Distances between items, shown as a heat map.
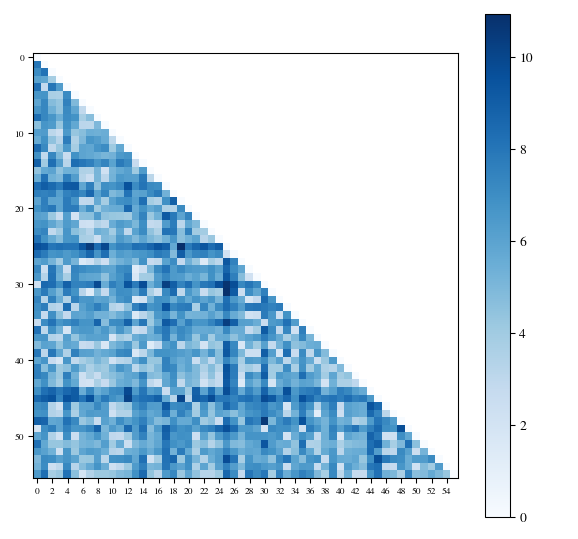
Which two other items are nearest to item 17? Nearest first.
44, 20
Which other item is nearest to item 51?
12
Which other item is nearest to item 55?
6
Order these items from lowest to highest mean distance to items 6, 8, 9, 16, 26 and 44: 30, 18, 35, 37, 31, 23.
31, 23, 37, 18, 35, 30
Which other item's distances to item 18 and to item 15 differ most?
53
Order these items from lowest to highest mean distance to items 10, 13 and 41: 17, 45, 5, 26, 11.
11, 5, 26, 17, 45
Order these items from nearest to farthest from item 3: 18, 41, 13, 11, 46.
46, 11, 41, 13, 18
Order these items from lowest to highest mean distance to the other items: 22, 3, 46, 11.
3, 22, 11, 46
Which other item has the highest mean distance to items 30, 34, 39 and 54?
25
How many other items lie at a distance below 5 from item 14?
10
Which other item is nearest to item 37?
47
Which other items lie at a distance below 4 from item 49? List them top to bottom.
0, 30, 35
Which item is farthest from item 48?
30
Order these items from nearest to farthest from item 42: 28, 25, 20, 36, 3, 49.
3, 20, 36, 28, 49, 25
